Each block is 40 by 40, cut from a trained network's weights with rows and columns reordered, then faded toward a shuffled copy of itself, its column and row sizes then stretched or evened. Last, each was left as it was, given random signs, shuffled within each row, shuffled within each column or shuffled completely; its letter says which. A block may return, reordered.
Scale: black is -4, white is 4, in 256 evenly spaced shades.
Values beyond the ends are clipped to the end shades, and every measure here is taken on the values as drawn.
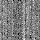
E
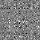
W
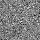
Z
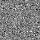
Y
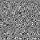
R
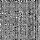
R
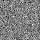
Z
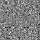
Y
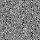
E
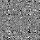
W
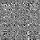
R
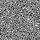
Z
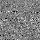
Y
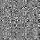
R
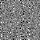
W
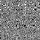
W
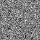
E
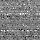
Y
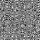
R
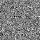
Y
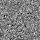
Z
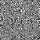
W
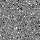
Z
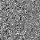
E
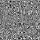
W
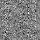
E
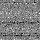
Y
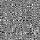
R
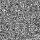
Y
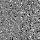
E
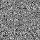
Y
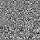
R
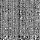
R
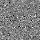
Y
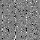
E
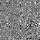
W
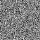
E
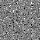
E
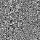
E
